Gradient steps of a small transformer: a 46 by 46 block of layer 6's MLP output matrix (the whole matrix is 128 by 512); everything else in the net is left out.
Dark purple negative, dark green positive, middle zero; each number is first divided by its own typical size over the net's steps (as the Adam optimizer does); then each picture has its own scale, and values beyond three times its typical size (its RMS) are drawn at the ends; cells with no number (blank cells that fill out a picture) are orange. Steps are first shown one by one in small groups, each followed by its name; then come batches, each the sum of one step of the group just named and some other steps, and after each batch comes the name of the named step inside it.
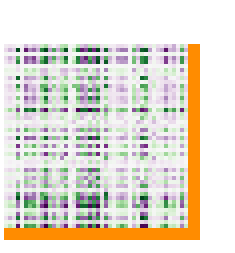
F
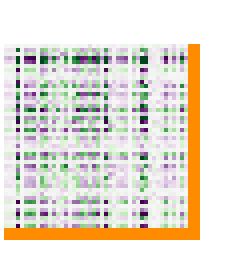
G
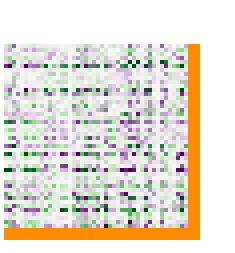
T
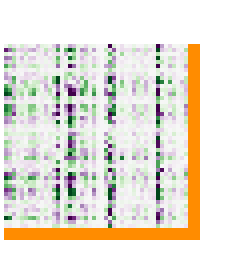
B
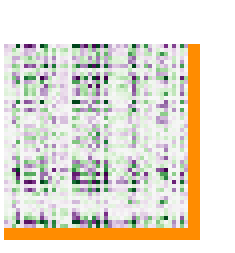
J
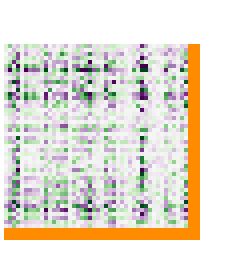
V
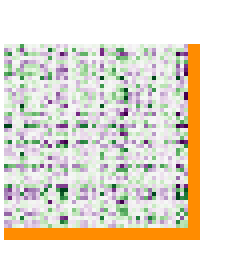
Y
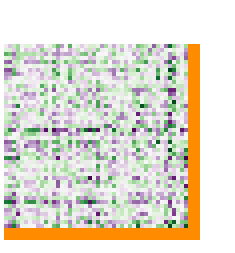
G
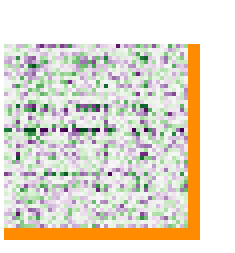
G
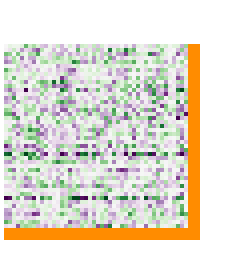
T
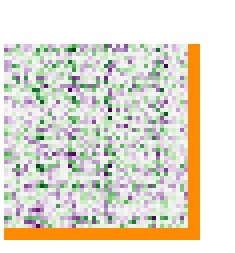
J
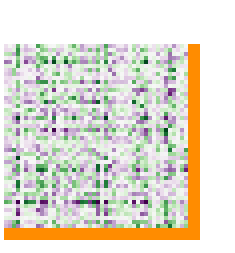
G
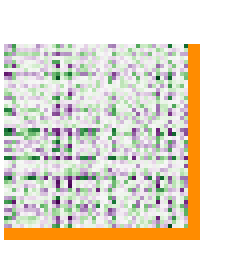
B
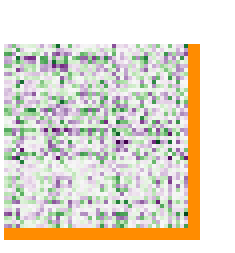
G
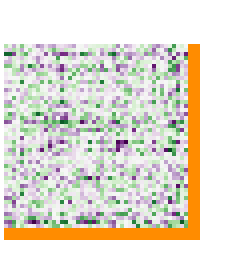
Y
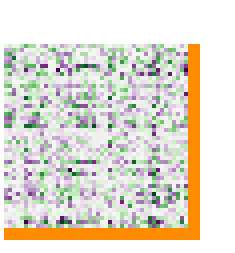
Y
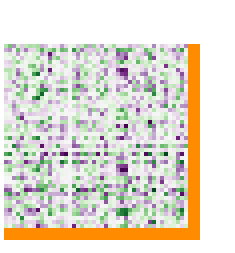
T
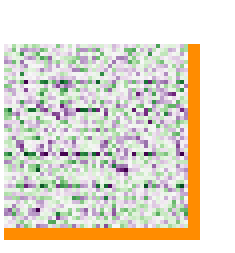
T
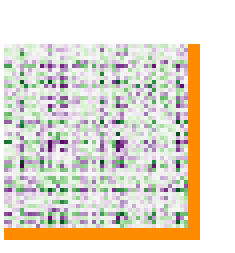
Y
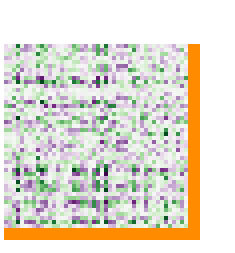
J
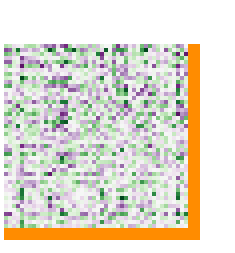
Y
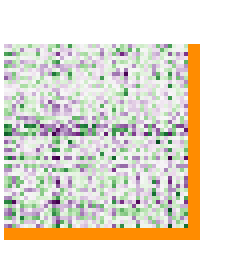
Y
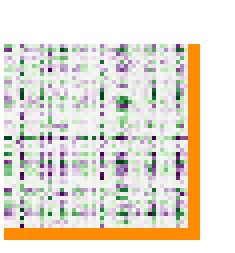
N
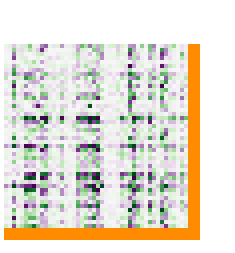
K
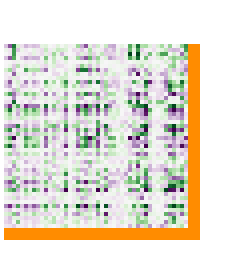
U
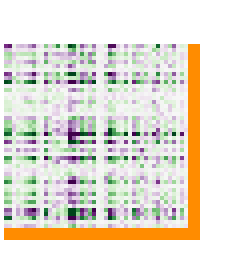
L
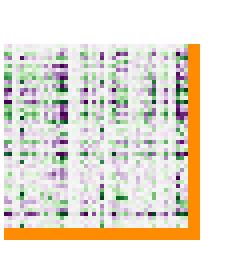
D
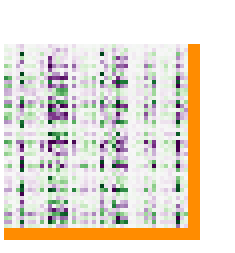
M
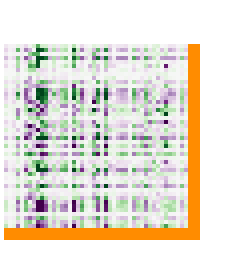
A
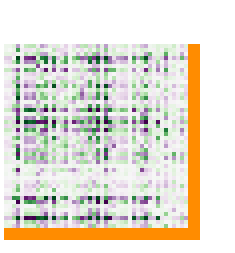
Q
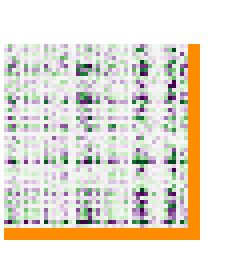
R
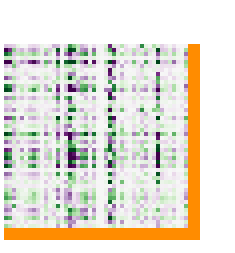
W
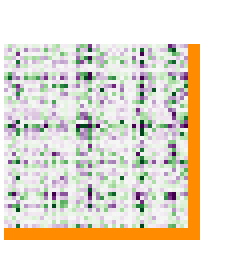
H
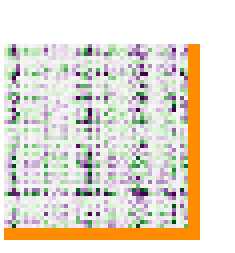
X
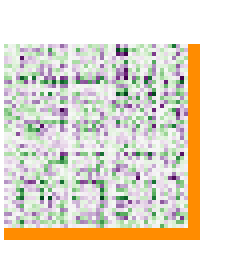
D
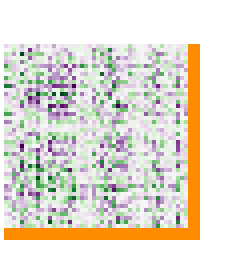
M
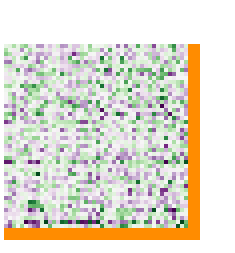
R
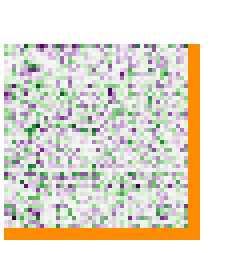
K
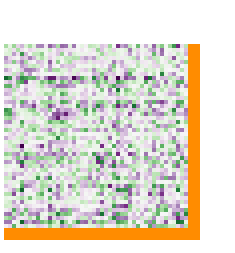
M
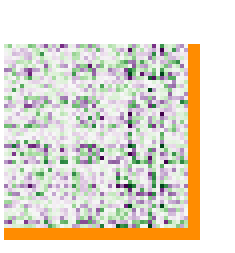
R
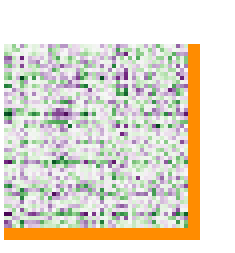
D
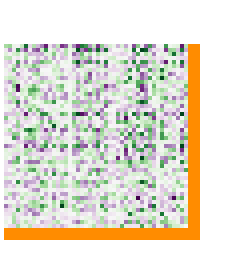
H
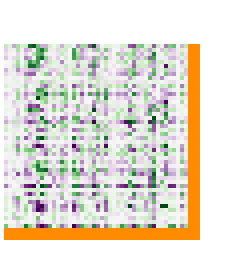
A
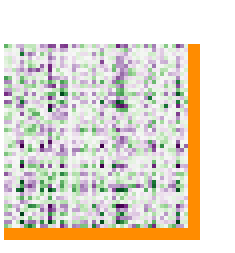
M
